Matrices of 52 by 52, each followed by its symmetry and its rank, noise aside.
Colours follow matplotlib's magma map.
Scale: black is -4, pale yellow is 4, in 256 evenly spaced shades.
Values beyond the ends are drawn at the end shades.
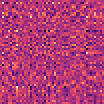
no symmetry, rank four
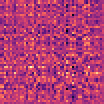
antisymmetric, rank four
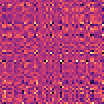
no symmetry, rank three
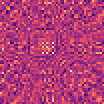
symmetric, rank six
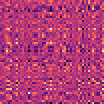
no symmetry, rank four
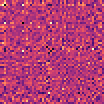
symmetric, rank six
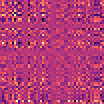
no symmetry, rank three
